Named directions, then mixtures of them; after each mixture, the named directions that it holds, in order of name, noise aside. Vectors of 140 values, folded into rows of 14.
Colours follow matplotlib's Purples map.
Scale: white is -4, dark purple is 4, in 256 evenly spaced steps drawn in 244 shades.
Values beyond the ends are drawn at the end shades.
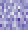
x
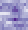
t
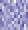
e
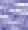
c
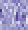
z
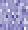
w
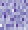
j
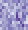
w, x, z.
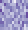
e.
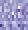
w, x.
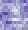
t.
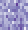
e, t, w.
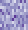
c, e, j.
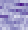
c.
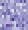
c, j, x.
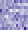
c, w, z.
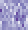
z.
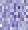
j, x.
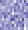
e, j, w.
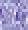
z.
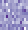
w.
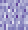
j, w, z.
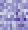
t, x, z.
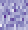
j.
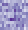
e, j, t.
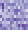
e, t, x.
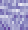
c, e.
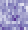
c, t, w.
